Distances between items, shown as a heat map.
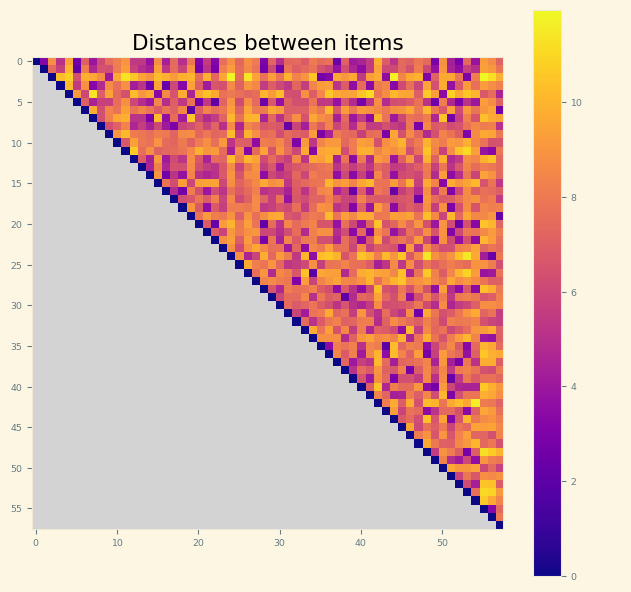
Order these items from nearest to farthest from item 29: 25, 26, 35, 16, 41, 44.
26, 16, 44, 41, 35, 25
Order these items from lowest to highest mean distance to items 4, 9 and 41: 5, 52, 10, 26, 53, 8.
8, 5, 53, 52, 10, 26
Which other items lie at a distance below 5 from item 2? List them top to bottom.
9, 35, 36, 43, 48, 53
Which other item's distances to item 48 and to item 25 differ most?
42
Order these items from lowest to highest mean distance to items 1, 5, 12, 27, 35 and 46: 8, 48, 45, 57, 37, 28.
28, 37, 8, 48, 57, 45
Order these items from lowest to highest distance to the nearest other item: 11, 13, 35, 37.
35, 37, 11, 13
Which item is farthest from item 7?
4
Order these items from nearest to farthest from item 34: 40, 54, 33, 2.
54, 40, 33, 2
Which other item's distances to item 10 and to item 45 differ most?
27
